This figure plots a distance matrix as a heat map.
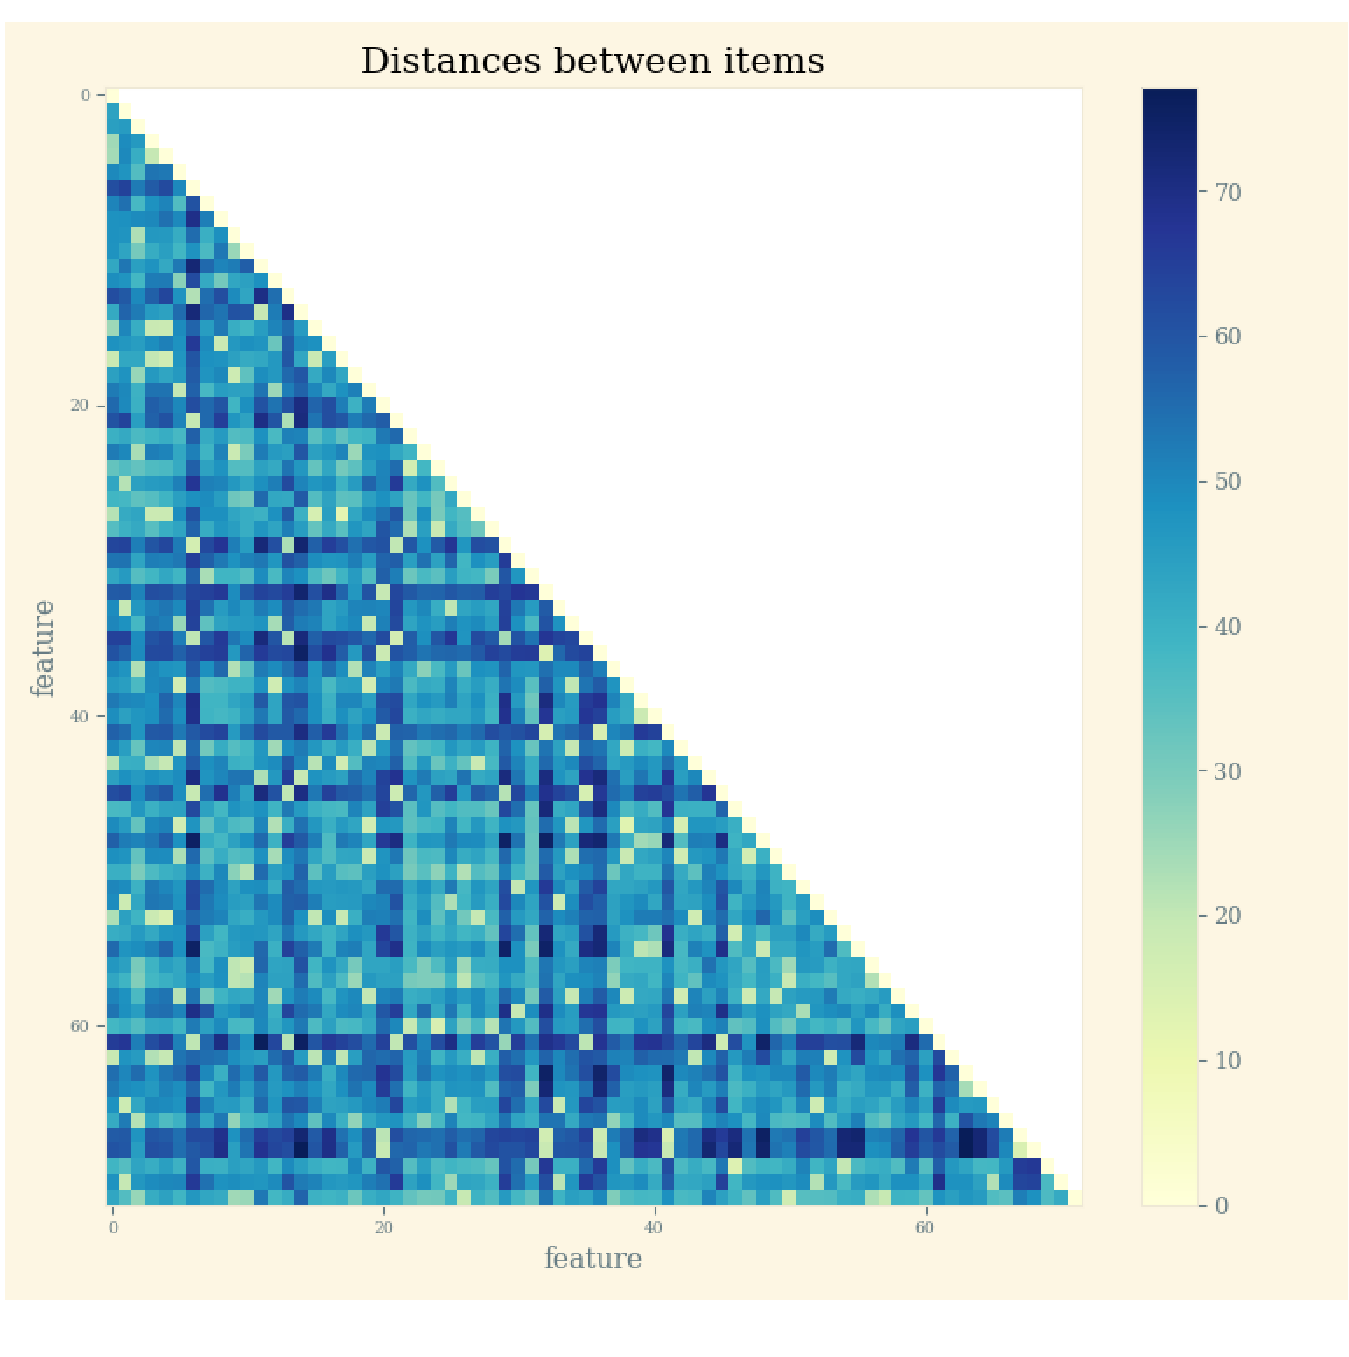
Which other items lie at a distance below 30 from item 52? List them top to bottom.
1, 25, 33, 65, 70
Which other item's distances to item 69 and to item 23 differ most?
46
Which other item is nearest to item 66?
2
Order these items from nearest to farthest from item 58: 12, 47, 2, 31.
47, 12, 31, 2
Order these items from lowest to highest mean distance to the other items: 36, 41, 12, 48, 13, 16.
12, 16, 48, 13, 41, 36
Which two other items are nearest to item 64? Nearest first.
63, 31
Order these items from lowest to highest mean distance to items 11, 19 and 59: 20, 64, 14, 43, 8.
14, 8, 43, 64, 20
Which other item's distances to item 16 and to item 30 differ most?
8
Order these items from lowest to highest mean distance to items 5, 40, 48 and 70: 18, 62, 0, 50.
50, 18, 0, 62
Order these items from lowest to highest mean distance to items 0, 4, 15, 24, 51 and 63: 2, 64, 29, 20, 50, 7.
50, 2, 64, 7, 20, 29
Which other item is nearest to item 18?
9
